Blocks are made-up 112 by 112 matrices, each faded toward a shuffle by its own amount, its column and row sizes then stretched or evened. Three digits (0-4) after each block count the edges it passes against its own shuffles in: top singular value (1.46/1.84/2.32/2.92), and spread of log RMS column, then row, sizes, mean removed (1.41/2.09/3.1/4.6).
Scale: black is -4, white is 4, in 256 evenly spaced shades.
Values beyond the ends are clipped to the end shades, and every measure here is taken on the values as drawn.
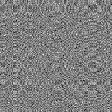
4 1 0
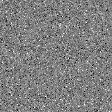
1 1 0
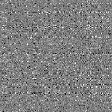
3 1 2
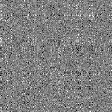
3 2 1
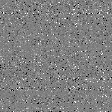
1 1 2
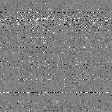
1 1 3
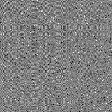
4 1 0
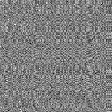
4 1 1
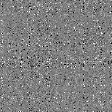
0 2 2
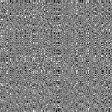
4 3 1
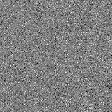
2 1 0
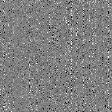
1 3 0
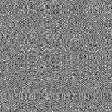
4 0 1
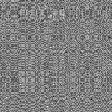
4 1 0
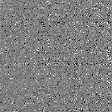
2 2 2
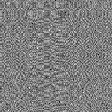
4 1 1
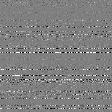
3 0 4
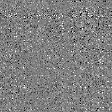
1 2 2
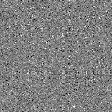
2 1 1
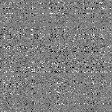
1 2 3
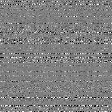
3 0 4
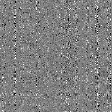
2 3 1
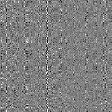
4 3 1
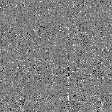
1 2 2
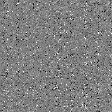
0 2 1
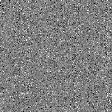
1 2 0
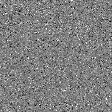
1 0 1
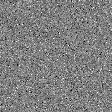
1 0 0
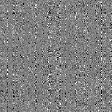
3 3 1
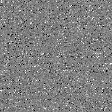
0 0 2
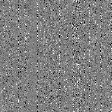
0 3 0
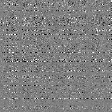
0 2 3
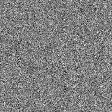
1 1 0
